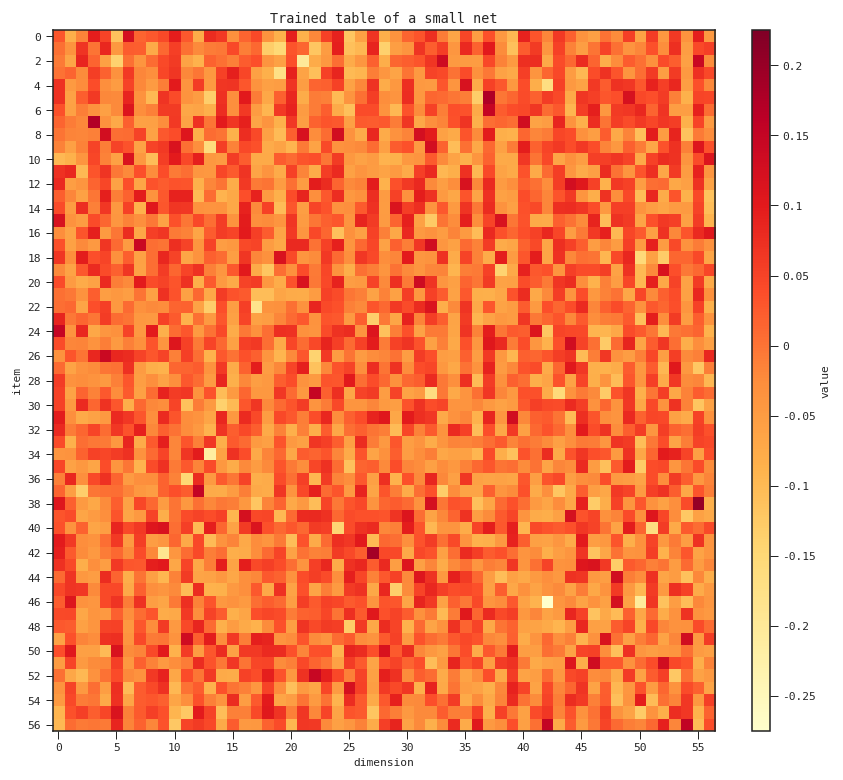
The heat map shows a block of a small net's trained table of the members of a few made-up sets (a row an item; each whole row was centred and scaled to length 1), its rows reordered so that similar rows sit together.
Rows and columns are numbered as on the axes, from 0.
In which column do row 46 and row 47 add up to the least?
42
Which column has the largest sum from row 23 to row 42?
0
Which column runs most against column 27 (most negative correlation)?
12
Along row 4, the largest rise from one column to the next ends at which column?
43
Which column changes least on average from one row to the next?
10
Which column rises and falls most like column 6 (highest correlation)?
37
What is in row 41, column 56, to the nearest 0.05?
-0.05
